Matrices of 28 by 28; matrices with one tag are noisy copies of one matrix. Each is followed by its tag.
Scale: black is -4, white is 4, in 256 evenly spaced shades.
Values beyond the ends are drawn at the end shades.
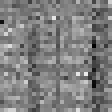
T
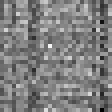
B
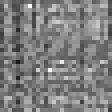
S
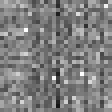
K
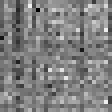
S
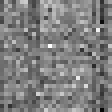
B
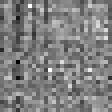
S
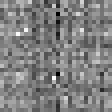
K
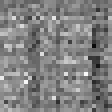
T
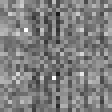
K
